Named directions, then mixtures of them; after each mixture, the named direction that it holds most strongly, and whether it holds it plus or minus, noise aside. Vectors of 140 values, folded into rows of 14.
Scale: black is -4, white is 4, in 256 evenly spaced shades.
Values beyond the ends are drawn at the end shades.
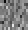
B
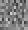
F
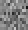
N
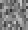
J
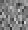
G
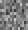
J, plus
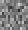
G, minus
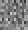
F, plus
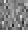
B, minus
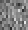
G, plus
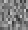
F, plus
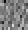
B, plus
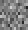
G, plus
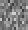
N, minus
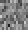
J, minus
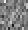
B, minus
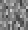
J, minus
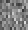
G, plus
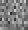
F, minus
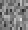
J, plus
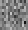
F, plus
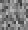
J, minus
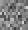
G, minus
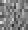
B, minus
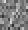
B, minus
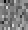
B, plus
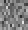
B, plus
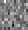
B, minus
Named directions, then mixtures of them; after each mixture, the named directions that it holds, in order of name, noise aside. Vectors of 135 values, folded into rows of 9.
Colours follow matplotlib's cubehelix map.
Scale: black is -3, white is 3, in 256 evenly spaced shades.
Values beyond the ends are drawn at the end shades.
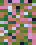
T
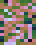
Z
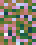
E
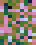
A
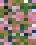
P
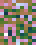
E.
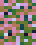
E, P, Z.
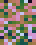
P, T, Z.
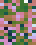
P, T.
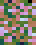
A, T.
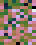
A, E, P.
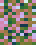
P.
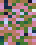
A, P, Z.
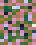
E, P.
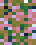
P.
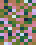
P, Z.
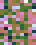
P.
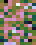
E, Z.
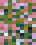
E, Z.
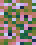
E.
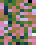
A, P, T.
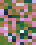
A, E.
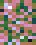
A, T.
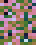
E, P, Z.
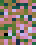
E.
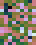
A.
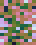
P, Z.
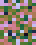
E, P.
